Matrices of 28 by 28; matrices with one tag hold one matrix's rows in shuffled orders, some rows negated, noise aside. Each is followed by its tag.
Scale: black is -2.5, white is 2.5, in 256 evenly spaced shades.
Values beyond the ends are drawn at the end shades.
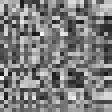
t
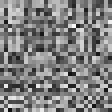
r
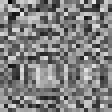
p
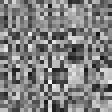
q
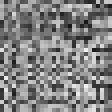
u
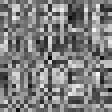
q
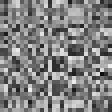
q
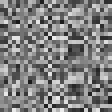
q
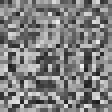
p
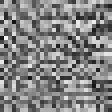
u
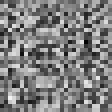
p
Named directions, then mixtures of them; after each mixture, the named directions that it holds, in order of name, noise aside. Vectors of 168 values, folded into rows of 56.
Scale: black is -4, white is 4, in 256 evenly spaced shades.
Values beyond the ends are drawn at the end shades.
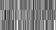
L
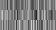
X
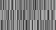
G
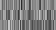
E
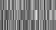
G, X.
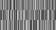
G.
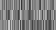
E.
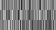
E.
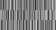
G.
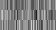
X.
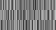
G.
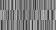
G.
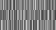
G.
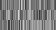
E.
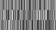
E, G.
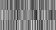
X.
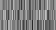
E, G.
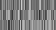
E.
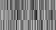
X.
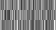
E, L.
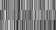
E, L.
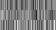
L, X.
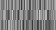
E, G.
